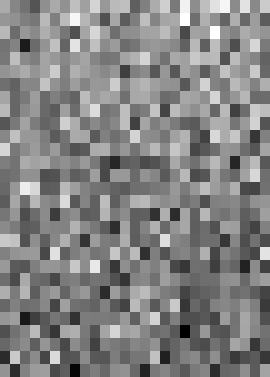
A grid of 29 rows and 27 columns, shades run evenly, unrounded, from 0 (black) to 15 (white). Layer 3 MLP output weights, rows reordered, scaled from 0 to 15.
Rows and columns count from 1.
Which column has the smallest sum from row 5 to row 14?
17
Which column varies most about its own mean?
19
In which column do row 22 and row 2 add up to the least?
13
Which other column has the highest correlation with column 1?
10
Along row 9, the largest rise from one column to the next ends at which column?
18
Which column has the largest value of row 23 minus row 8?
3
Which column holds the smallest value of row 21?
25
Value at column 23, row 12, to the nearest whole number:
9
